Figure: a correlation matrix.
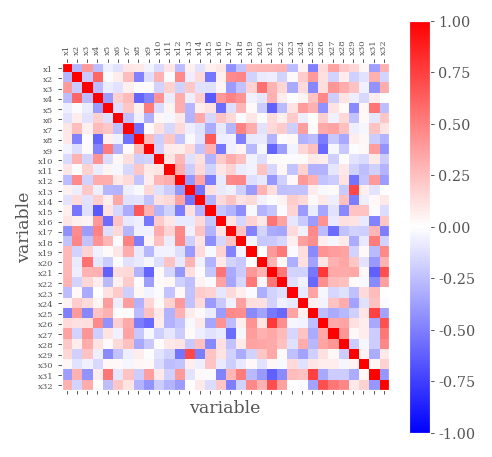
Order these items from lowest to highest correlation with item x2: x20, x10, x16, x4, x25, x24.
x20, x16, x24, x10, x25, x4
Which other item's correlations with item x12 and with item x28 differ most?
x32
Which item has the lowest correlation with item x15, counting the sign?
x4
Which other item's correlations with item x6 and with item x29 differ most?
x13
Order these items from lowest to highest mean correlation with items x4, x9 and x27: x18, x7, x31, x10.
x10, x31, x18, x7
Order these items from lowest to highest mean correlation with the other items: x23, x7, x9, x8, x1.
x8, x9, x23, x1, x7
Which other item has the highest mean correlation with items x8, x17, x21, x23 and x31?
x25
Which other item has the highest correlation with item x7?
x18
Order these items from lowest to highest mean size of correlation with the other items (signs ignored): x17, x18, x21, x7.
x7, x18, x17, x21
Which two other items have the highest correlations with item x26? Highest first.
x21, x32
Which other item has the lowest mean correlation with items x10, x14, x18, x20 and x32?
x15
